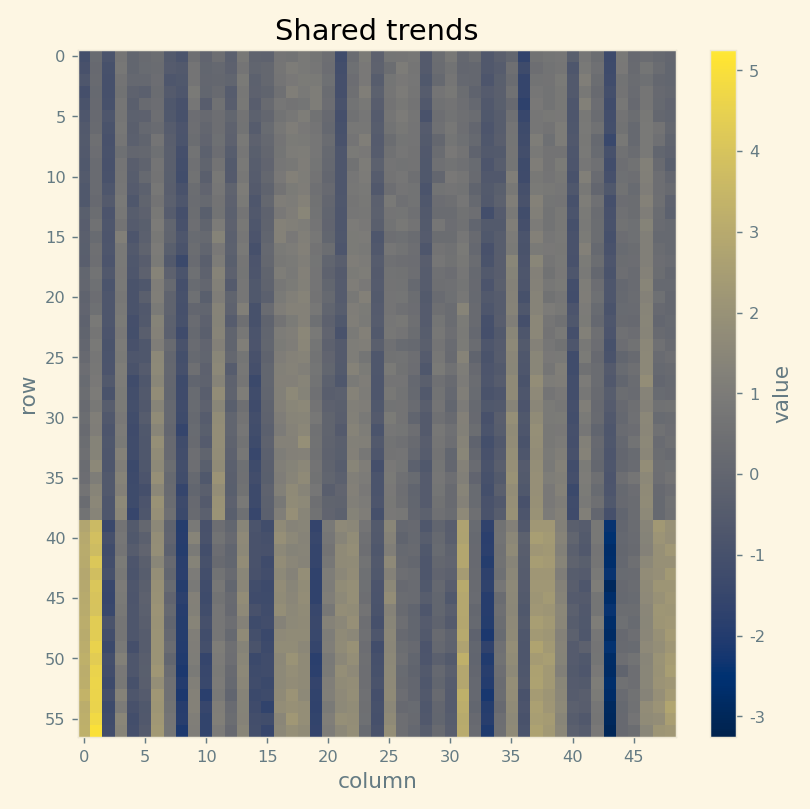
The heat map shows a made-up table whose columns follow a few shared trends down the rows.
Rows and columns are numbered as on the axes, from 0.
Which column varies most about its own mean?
1
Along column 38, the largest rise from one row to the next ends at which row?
39
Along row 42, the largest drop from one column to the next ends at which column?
2
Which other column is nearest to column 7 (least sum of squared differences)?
12
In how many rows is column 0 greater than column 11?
18
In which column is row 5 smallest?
36
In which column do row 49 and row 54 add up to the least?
43
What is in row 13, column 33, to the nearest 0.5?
-1
